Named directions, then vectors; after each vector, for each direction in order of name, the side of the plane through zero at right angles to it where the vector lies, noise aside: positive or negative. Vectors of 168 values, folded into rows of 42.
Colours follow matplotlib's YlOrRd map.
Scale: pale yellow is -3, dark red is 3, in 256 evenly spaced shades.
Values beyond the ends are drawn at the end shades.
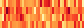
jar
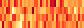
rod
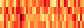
positive, negative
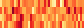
positive, negative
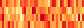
negative, positive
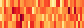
positive, negative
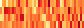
positive, negative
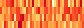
positive, negative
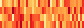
positive, negative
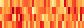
positive, negative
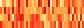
positive, negative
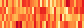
negative, negative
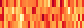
negative, positive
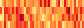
positive, negative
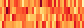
positive, positive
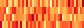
negative, negative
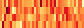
positive, positive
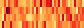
positive, positive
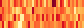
negative, positive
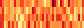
negative, positive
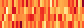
negative, negative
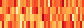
negative, positive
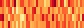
negative, positive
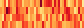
positive, positive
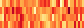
positive, negative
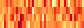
positive, negative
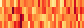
positive, negative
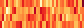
negative, negative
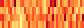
negative, positive
